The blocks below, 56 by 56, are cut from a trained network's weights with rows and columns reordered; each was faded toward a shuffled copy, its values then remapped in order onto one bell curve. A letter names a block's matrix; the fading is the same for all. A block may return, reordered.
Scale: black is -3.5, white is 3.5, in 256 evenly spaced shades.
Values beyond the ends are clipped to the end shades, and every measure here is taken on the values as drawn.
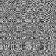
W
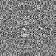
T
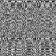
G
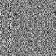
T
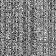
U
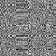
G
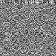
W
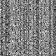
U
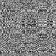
W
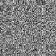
T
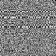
G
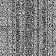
U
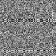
G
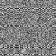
G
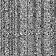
U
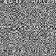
W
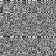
G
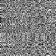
T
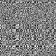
G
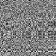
G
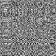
W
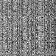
U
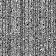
U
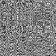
T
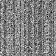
U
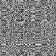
G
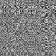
T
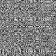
W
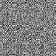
W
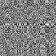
G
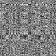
W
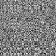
W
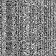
U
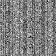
U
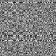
G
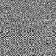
G
